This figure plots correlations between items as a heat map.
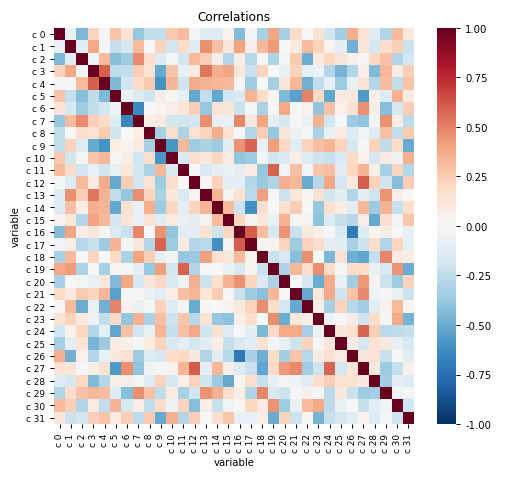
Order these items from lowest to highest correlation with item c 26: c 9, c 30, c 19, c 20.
c 20, c 9, c 30, c 19
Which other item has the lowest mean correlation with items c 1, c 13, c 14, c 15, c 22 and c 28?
c 26
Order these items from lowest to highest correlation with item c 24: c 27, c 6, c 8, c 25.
c 8, c 25, c 6, c 27
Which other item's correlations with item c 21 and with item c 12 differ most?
c 19
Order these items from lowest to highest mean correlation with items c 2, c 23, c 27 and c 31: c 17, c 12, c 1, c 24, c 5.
c 5, c 17, c 1, c 24, c 12
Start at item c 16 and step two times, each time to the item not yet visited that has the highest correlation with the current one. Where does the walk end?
c 9
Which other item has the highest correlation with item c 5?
c 22
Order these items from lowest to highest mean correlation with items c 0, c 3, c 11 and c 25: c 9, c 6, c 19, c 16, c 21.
c 16, c 9, c 6, c 21, c 19
